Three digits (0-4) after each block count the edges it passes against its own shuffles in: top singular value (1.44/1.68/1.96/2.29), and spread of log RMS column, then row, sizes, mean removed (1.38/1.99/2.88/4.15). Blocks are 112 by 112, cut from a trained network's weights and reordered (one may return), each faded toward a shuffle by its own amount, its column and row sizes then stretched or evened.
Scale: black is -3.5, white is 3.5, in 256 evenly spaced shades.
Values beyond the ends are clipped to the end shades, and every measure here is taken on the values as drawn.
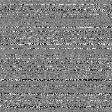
2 0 4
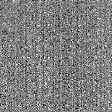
2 1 2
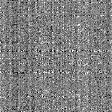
3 1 3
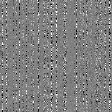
1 4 2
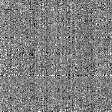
2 1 3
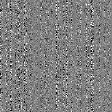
0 4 1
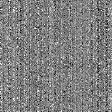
3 3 1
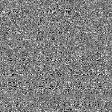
2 1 3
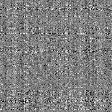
2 1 3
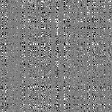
3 4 3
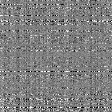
3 0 4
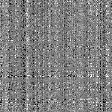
4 3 3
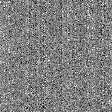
1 2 0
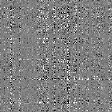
1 4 3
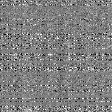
2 0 4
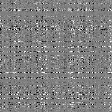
2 3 4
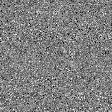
0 0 2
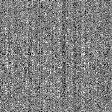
2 1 2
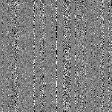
1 4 1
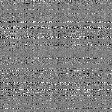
2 1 4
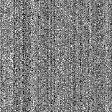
3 2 1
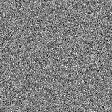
1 0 0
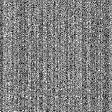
4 0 2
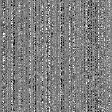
4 4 1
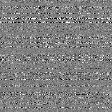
1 1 4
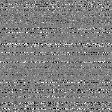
1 1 4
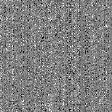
1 3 2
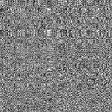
4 2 2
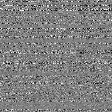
0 0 4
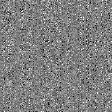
0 3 1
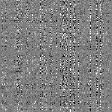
1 4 2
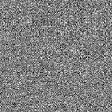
3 1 2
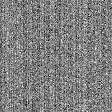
3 1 0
